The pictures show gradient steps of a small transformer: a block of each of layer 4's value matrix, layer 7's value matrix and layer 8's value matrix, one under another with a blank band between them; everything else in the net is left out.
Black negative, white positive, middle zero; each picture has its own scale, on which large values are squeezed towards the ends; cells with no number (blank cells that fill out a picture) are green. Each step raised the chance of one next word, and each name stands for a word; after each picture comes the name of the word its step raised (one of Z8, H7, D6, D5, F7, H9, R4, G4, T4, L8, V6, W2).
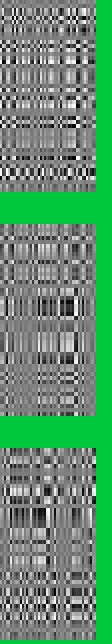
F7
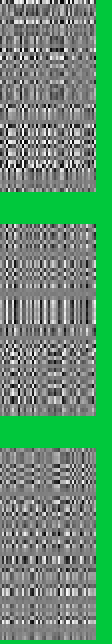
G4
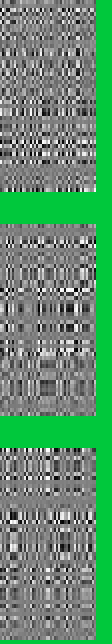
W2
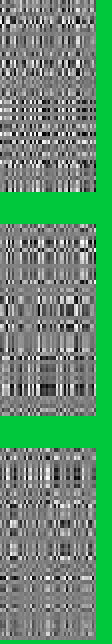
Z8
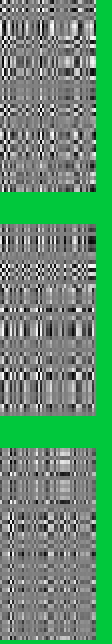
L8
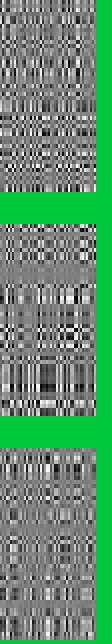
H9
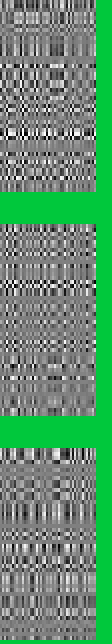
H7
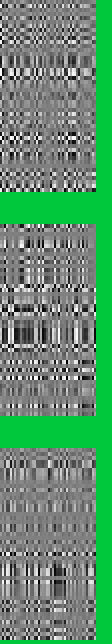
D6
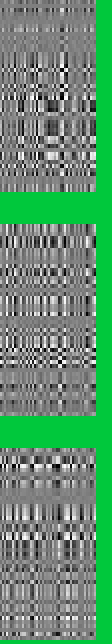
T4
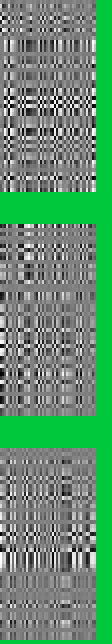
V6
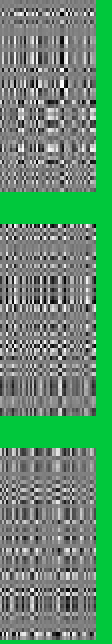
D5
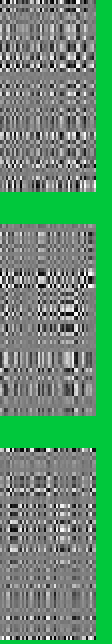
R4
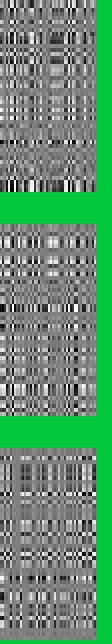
Z8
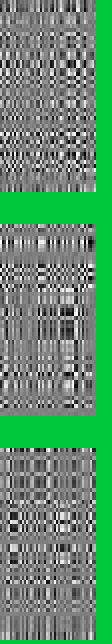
L8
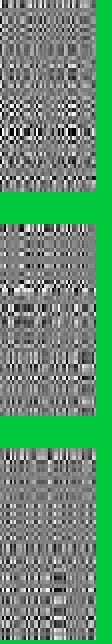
H7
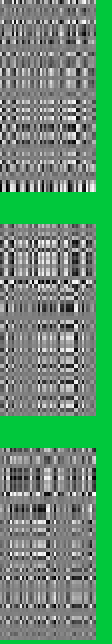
Z8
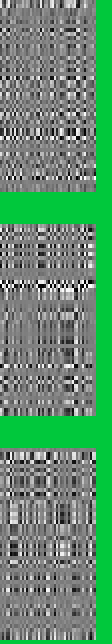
H7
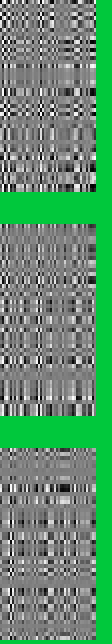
F7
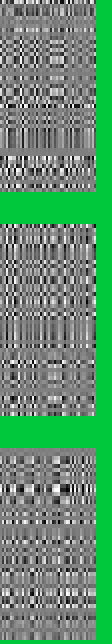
F7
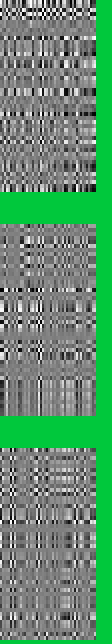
W2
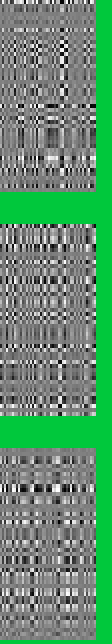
F7
